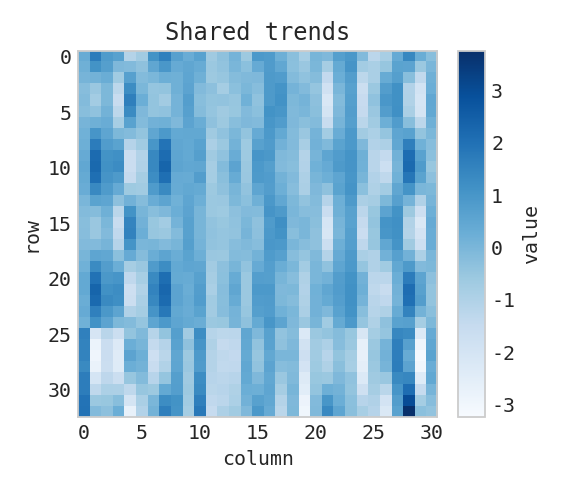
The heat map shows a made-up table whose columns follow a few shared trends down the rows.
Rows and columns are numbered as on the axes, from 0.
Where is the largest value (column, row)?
28, 32
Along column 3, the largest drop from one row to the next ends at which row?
25
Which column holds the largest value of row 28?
27
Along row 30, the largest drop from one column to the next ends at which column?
29
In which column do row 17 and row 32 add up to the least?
19
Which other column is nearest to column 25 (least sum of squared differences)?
11
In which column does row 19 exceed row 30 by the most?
1
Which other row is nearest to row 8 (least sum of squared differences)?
23
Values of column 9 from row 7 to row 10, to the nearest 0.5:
0.5 0.5 0.5 0.5
